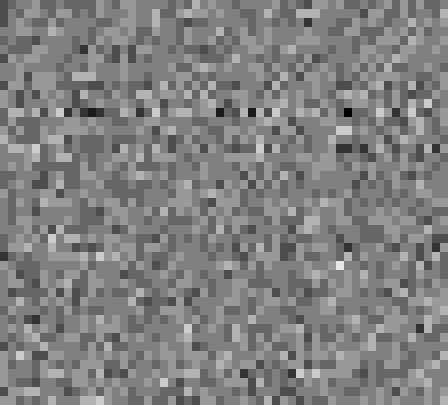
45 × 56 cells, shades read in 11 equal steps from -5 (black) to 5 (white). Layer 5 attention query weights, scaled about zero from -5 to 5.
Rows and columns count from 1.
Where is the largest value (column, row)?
43, 30
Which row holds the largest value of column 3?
40
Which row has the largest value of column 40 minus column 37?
42
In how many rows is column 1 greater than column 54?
12
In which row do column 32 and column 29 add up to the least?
13
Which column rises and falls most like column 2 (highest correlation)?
48
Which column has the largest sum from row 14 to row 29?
8
